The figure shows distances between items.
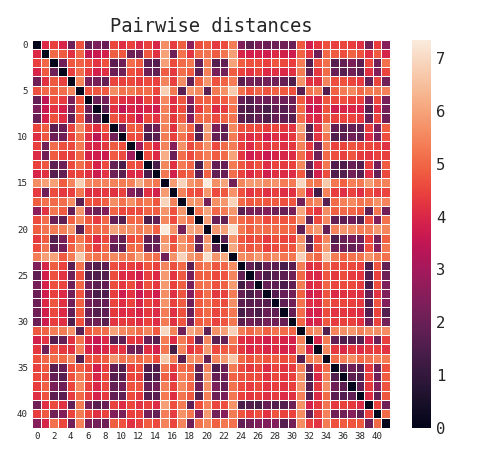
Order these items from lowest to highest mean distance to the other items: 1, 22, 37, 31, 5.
37, 22, 1, 5, 31
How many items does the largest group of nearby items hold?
15
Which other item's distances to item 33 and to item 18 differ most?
16
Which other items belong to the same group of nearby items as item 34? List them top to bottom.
5, 17, 20, 31
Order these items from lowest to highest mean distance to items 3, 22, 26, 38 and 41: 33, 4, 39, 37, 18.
37, 39, 4, 18, 33
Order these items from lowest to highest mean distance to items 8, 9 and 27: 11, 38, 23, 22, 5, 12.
38, 22, 12, 11, 5, 23
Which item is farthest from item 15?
20
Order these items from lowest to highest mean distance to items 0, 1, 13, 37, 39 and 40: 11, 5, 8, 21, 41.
21, 8, 41, 11, 5
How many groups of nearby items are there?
5
